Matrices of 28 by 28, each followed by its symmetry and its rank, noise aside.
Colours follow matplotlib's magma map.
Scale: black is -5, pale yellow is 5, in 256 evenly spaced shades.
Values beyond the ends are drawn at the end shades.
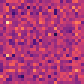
no symmetry, rank seven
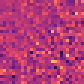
antisymmetric, rank six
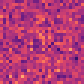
no symmetry, rank six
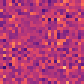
no symmetry, rank six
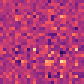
no symmetry, rank five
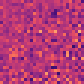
antisymmetric, rank six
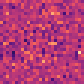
antisymmetric, rank six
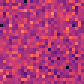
symmetric, rank seven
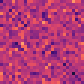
symmetric, rank six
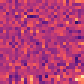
no symmetry, rank five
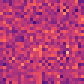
no symmetry, rank seven
